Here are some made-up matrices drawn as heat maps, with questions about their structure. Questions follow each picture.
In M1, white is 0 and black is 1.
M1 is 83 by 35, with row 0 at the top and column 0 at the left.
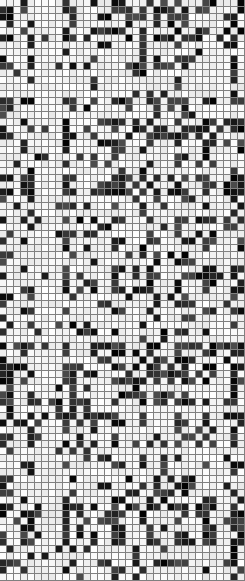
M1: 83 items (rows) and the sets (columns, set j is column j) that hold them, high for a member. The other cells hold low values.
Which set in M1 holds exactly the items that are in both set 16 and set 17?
3
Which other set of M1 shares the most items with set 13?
25
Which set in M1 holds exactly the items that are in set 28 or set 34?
9
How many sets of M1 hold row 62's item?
11
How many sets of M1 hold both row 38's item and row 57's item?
3
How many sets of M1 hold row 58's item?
4
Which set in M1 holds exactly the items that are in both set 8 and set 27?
7
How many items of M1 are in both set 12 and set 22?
6
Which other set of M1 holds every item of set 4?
33
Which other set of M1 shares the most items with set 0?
26
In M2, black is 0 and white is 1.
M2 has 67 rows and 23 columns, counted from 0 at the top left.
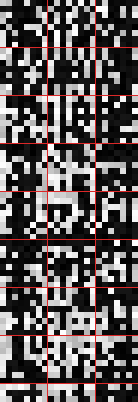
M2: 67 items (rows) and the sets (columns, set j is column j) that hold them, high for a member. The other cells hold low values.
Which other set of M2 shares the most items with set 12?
6
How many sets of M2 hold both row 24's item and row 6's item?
0
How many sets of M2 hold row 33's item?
12
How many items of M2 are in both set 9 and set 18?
9
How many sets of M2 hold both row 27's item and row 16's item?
9
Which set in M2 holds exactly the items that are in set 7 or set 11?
0
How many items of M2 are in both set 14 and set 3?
4
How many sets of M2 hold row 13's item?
2
